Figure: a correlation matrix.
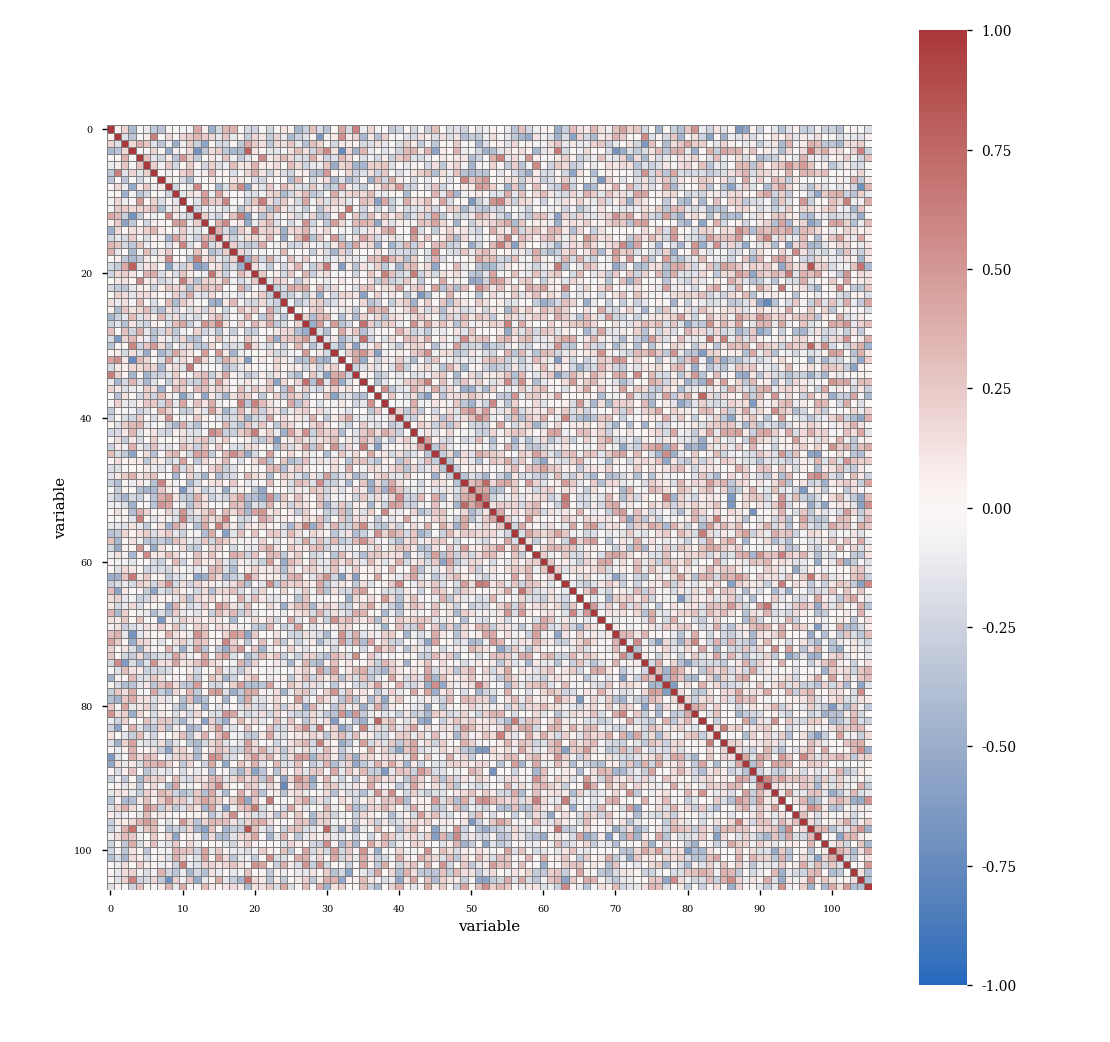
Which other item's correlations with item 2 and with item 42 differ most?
27
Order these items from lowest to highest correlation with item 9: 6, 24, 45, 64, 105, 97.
24, 97, 105, 6, 64, 45
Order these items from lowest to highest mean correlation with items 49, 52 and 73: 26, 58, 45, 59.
26, 59, 45, 58
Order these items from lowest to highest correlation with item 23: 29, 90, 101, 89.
29, 89, 101, 90
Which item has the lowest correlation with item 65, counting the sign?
79
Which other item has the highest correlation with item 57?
64
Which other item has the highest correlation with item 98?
48
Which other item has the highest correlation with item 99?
30
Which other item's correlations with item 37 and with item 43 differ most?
82
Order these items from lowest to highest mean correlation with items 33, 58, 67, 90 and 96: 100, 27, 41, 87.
41, 100, 27, 87
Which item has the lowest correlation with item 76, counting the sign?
71
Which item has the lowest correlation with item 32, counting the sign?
3
